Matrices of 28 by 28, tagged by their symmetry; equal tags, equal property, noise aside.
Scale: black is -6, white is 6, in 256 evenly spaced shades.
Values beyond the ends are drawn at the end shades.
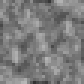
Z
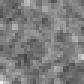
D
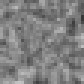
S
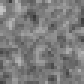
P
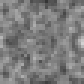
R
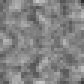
R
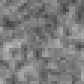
P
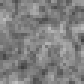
P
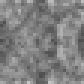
R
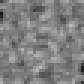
Z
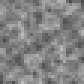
Z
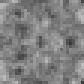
R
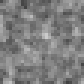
P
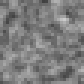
D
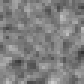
S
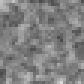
P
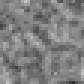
S
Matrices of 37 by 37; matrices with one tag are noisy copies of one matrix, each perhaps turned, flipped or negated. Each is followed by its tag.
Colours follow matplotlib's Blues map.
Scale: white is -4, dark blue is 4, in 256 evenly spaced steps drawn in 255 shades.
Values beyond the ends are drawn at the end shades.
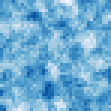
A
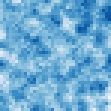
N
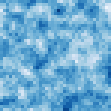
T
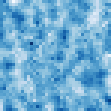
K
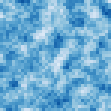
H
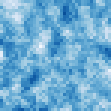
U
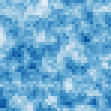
T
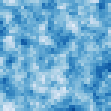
T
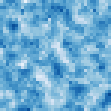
H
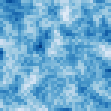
U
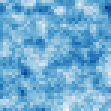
T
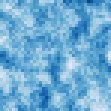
U
